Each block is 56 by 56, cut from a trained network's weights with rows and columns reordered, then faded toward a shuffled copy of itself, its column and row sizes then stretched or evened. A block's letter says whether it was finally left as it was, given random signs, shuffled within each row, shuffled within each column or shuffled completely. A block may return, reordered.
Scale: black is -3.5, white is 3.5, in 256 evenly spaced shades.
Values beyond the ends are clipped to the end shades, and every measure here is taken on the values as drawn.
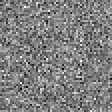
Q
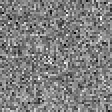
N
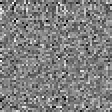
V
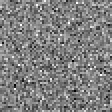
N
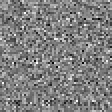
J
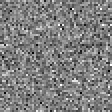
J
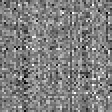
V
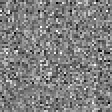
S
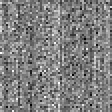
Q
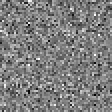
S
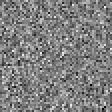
Q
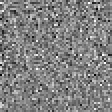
S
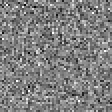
J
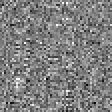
V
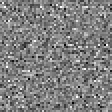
J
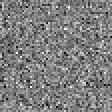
S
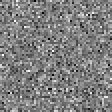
J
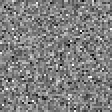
N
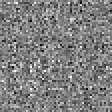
S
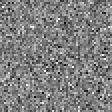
N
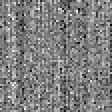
Q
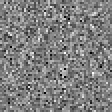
Q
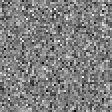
Q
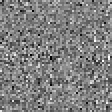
S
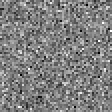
N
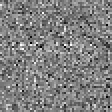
S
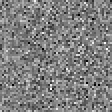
Q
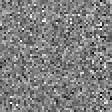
Q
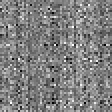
V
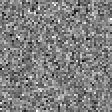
N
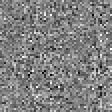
S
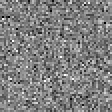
N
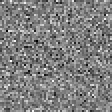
J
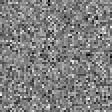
Q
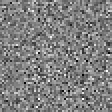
V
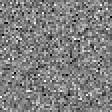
N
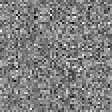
V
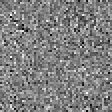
S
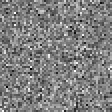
Q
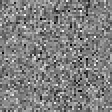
Q
